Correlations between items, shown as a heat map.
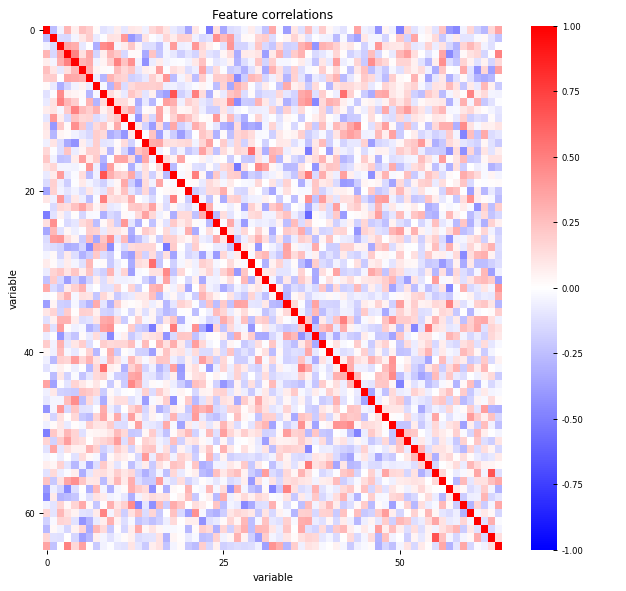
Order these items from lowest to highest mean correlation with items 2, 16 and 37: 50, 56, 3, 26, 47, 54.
50, 47, 3, 26, 56, 54
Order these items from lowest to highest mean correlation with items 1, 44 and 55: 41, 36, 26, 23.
23, 41, 36, 26
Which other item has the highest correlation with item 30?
17
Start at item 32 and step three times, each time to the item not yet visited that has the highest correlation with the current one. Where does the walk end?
4
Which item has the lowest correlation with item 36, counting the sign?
38
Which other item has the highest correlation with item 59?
12
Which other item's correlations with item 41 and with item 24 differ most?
1
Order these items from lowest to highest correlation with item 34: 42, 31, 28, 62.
42, 31, 62, 28
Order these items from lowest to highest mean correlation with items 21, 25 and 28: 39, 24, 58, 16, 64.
64, 24, 16, 39, 58
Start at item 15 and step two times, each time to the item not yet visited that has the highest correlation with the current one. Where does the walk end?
6
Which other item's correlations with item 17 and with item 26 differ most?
8
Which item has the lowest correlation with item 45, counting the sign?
46
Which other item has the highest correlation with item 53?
14
